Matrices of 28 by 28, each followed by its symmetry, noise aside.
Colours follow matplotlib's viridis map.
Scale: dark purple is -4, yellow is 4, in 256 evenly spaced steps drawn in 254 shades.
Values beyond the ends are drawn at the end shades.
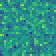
no symmetry.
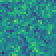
no symmetry.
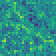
symmetric across the other diagonal.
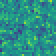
antisymmetric.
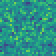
mirrored left to right.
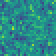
mirrored top to bottom.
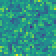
same after a half turn.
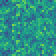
mirrored top to bottom.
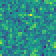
no symmetry.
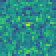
mirrored left to right.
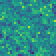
symmetric across the other diagonal.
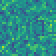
mirrored top to bottom.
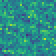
same after a half turn.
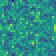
mirrored top to bottom.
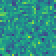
antisymmetric.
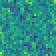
same after a half turn.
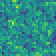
antisymmetric.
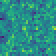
mirrored top to bottom.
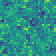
symmetric across the other diagonal.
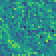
symmetric across the other diagonal.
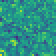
symmetric across the other diagonal.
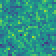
symmetric across the other diagonal.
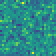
same after a half turn.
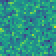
same after a half turn.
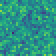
symmetric across the other diagonal.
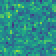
no symmetry.
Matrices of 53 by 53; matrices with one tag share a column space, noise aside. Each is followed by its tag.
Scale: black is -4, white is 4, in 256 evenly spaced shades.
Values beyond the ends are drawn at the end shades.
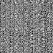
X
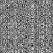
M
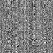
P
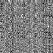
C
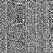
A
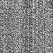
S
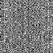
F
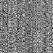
X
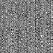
X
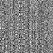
P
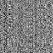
M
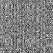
M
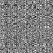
M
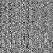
F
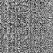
A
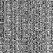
P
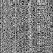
C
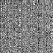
C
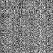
S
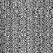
S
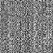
P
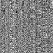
S
